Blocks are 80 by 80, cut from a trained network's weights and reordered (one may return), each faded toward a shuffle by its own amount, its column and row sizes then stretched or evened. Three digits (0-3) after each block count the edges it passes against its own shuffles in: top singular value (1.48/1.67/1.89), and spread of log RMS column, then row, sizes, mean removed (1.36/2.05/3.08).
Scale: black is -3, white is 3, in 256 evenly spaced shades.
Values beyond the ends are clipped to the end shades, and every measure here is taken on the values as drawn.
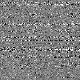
0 1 3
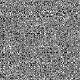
2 2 2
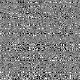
1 2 3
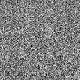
2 0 1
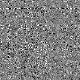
0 2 2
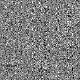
0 2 0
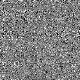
0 1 2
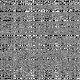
3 1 3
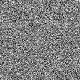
1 0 0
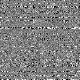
0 1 3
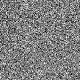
1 0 1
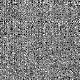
1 1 2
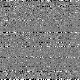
2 1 3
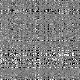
2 2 3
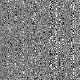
0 3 0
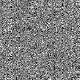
2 2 0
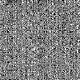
2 1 2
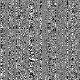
2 3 1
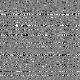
1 1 3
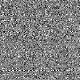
2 1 2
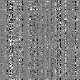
3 3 2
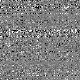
0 2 3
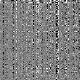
3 3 2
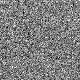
0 0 0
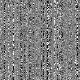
2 3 0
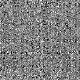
1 1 2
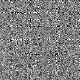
1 2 2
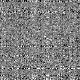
1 0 2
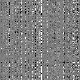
3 3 2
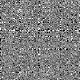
3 2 2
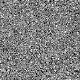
0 1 1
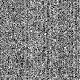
1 0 0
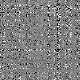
0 3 3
